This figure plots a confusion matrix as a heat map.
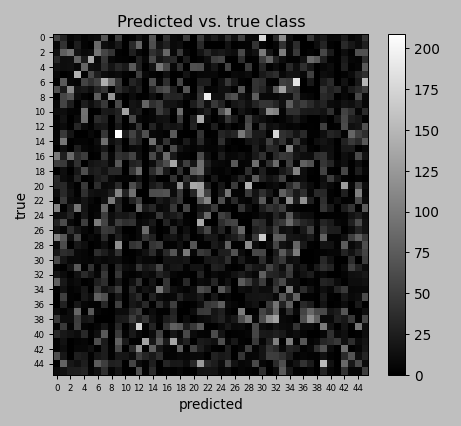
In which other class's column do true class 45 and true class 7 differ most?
2
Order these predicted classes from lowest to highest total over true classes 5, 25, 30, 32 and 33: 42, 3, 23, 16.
42, 23, 16, 3
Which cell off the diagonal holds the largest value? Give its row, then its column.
13, 9
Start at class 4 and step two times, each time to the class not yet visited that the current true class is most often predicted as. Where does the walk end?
34
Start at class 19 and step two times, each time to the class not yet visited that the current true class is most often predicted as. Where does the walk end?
35
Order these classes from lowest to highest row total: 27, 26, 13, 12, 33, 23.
12, 33, 26, 23, 27, 13
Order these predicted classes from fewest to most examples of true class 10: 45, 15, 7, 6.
6, 7, 45, 15
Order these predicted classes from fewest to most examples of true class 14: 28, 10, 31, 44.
10, 28, 44, 31
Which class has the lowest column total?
41
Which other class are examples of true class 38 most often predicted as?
32
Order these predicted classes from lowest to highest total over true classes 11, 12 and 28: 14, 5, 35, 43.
5, 43, 14, 35
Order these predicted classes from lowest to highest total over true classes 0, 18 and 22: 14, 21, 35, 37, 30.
37, 14, 35, 21, 30
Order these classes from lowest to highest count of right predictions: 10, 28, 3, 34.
3, 34, 28, 10
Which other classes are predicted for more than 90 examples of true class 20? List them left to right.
18, 21, 28, 42
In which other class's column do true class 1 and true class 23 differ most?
0
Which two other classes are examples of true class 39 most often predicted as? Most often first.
12, 44
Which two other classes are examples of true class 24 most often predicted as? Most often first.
22, 34
